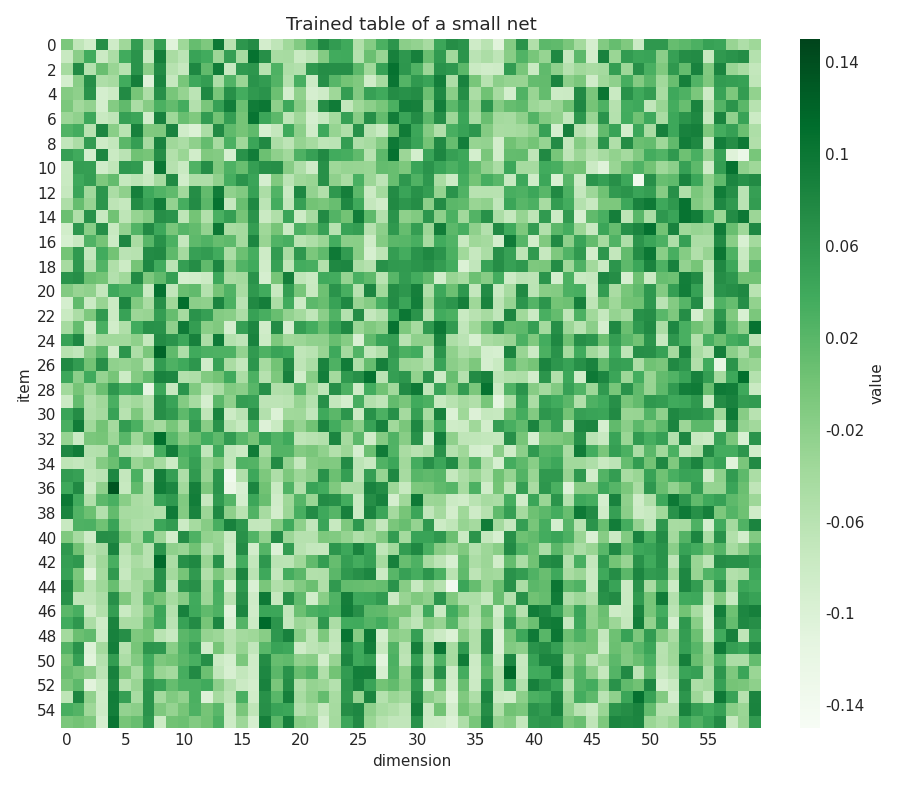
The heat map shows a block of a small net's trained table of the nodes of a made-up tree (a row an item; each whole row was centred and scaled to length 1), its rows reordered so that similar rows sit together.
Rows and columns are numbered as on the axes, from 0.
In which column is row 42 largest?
8
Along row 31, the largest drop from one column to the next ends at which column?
46
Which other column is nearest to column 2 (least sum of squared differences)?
14
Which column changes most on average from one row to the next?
58
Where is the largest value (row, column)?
36, 4
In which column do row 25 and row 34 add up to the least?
37
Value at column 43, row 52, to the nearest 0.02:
-0.06
